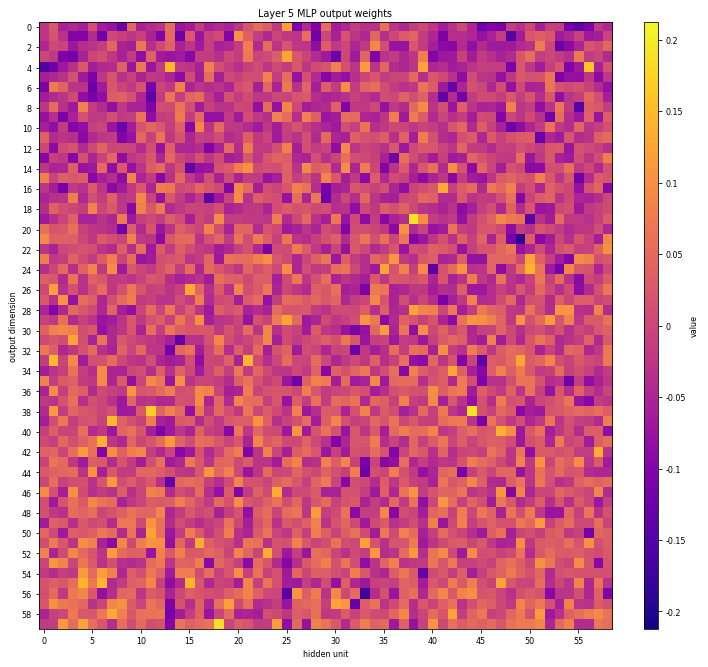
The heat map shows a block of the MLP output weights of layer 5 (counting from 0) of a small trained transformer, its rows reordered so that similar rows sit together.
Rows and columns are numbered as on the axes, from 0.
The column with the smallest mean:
13
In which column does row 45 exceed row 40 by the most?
7
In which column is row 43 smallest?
33
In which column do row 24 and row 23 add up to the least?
53
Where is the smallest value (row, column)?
21, 49
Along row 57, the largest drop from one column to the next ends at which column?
32
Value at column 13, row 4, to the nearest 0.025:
0.15
